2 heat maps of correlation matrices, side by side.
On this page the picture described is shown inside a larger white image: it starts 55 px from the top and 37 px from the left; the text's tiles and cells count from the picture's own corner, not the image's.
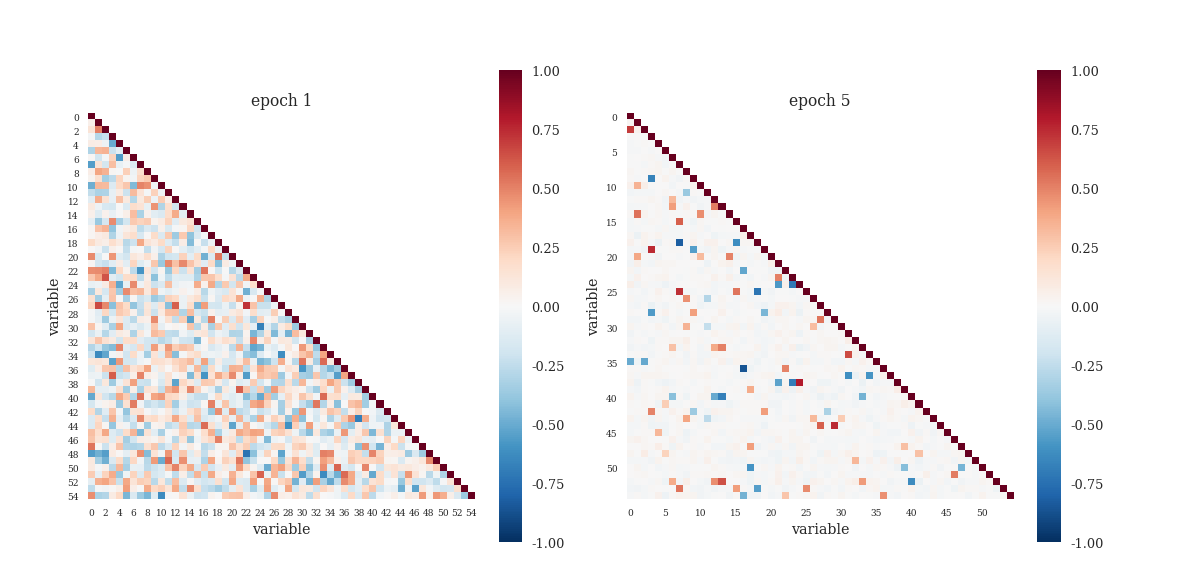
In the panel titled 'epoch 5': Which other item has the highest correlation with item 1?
14
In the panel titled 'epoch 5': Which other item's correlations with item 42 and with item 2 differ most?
0
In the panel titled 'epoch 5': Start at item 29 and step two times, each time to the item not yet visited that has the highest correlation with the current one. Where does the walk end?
27
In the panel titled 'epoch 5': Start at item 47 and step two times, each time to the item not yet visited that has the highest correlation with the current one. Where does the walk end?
39
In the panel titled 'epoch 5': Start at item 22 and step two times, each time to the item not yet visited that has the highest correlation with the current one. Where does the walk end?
54
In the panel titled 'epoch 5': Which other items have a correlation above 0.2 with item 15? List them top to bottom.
7, 25, 53
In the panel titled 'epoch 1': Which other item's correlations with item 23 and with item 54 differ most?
2
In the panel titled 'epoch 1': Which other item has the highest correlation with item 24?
51
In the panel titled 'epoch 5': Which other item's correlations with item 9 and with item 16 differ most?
36
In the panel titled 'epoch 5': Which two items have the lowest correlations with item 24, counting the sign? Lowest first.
23, 21
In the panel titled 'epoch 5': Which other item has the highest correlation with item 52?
13
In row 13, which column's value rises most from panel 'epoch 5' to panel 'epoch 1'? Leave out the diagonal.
40
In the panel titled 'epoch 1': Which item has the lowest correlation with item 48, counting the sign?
22
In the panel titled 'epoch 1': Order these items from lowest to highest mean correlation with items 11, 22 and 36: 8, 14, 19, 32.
32, 19, 14, 8
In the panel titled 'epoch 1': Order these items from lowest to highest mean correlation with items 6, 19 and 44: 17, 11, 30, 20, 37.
20, 30, 37, 11, 17
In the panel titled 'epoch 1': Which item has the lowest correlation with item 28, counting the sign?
44
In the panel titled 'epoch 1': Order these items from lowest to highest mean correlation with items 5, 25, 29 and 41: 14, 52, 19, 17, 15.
14, 15, 19, 52, 17
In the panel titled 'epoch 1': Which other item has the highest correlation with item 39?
21
